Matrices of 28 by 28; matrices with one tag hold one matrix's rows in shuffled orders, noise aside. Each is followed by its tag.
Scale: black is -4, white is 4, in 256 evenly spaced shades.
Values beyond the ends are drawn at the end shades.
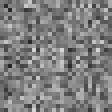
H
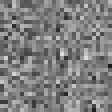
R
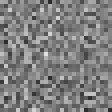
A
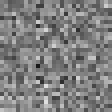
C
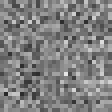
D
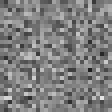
H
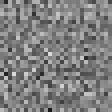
A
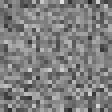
H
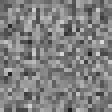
H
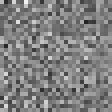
A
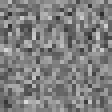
H
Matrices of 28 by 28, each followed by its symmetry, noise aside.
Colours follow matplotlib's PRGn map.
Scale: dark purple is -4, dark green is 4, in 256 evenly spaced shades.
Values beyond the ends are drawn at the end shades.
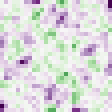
same after a half turn.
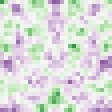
mirrored left to right.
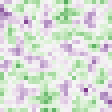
same after a half turn.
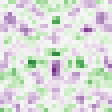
mirrored left to right.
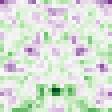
mirrored left to right.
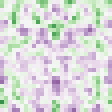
mirrored left to right.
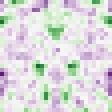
mirrored left to right.
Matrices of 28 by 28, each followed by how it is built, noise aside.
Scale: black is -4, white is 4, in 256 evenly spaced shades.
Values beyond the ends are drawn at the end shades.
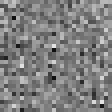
uneven columns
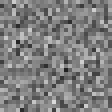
noise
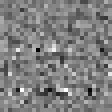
uneven rows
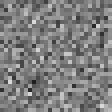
noise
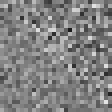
upper triangular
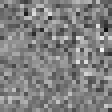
upper triangular
